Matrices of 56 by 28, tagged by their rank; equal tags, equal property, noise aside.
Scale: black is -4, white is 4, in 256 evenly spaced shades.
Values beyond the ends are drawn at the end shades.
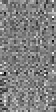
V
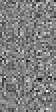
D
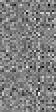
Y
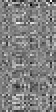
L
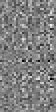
V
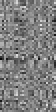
Y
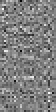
V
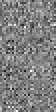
D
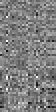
Y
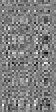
L
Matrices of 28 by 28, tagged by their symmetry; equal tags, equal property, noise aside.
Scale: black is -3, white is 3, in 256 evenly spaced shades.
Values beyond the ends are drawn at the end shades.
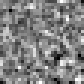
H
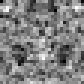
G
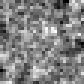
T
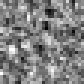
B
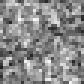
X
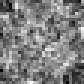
H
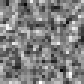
T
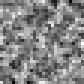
X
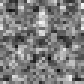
G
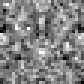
G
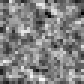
X
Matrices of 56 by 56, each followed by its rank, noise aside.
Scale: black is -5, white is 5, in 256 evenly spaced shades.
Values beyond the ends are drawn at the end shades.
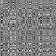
three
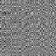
four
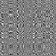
three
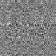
six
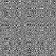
six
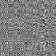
six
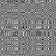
three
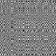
three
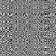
three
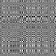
two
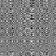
three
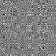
six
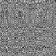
six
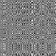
three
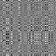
two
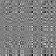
two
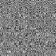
eight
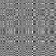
two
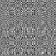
three
